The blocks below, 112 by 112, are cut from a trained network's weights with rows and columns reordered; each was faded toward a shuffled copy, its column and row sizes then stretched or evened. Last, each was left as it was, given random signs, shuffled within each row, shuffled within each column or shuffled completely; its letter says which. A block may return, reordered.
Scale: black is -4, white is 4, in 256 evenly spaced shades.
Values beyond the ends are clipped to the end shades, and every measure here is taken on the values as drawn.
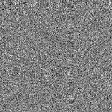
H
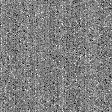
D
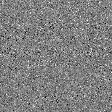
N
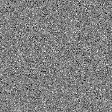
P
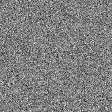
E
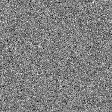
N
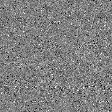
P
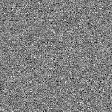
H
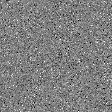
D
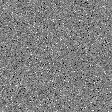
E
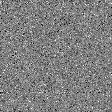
N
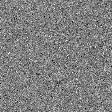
D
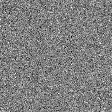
D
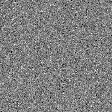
D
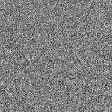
H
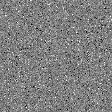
D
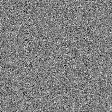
D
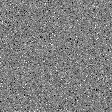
E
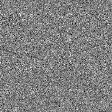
P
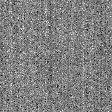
D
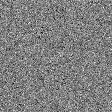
E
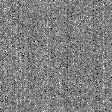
D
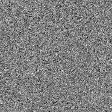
N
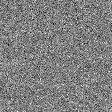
D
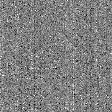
H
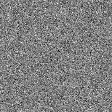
D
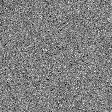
E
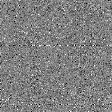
H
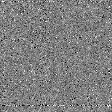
P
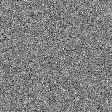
E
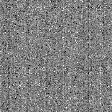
H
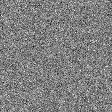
E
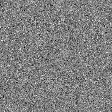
N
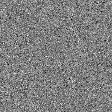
N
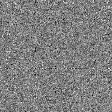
P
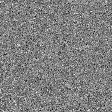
N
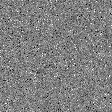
E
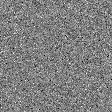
E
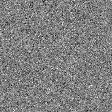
D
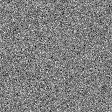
E
